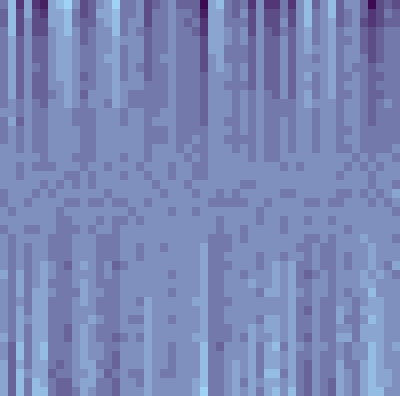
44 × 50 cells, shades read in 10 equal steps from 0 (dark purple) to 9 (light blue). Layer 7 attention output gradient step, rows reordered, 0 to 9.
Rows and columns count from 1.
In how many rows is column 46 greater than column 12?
12
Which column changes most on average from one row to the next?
44
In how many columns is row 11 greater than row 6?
10
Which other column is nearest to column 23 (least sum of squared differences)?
20
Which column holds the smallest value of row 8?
26
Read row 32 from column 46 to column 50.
7 7 6 6 6
